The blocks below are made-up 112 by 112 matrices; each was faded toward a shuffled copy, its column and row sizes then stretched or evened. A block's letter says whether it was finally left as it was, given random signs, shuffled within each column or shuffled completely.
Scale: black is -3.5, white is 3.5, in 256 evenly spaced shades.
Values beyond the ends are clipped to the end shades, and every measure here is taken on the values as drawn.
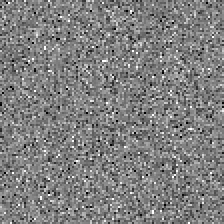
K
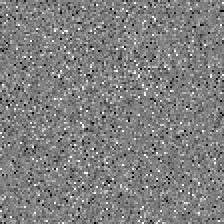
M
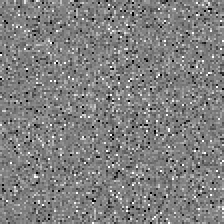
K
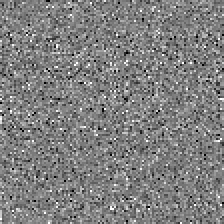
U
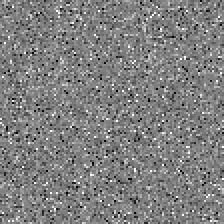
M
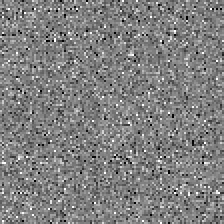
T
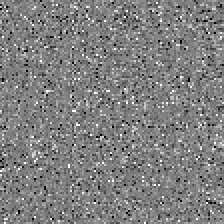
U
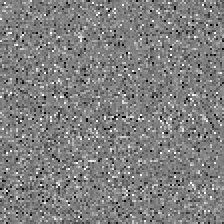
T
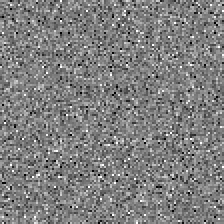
T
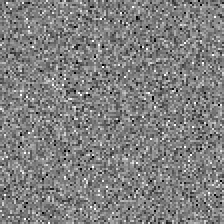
M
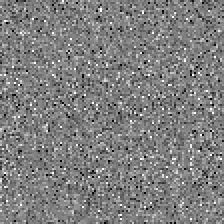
T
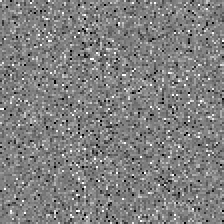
K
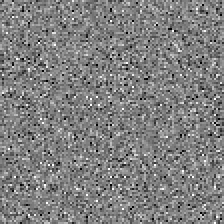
U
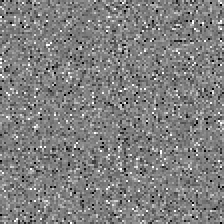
U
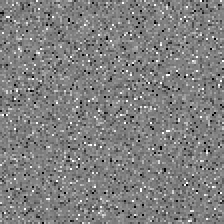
M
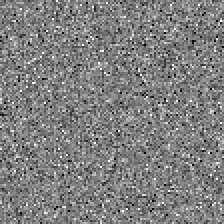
M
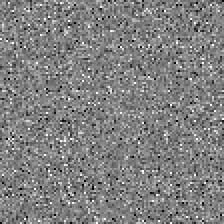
T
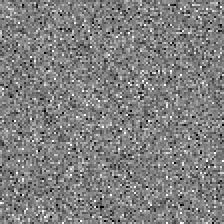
M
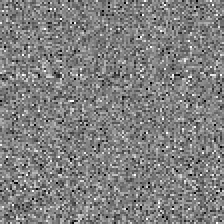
U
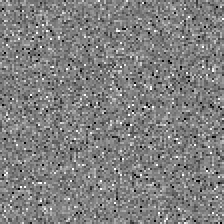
M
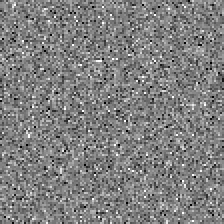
M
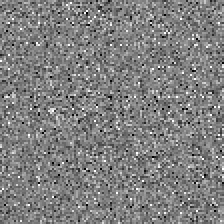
T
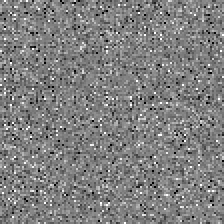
U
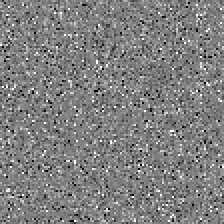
T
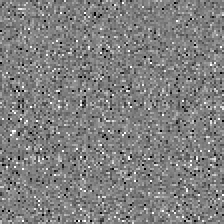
U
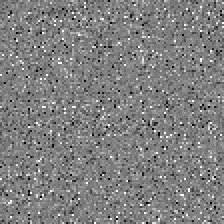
T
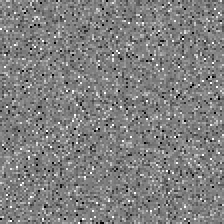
M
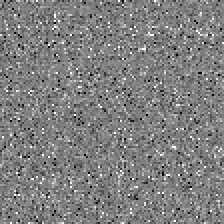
U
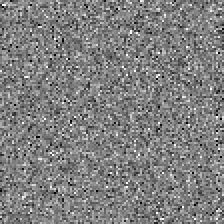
K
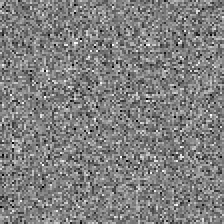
U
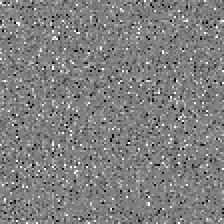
T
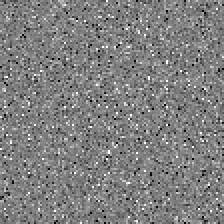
K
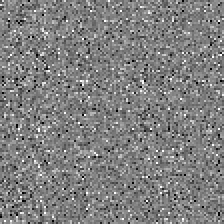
T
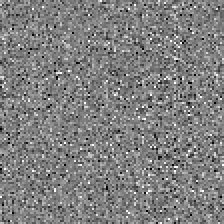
U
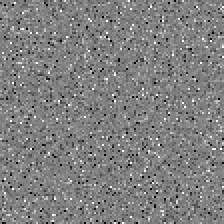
M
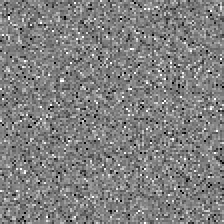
M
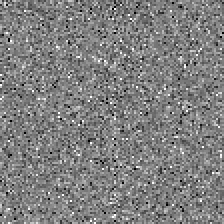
K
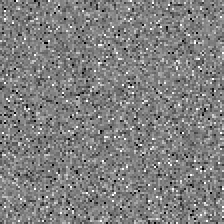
M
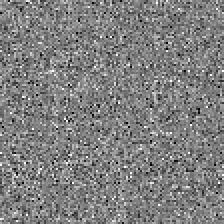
U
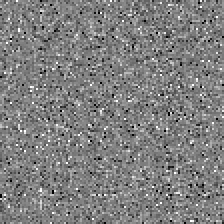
T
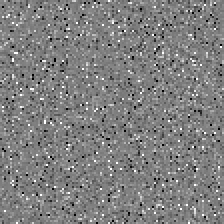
K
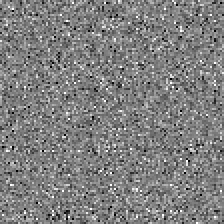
U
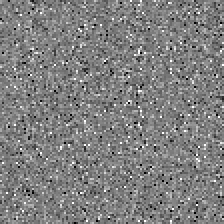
K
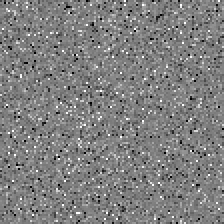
M
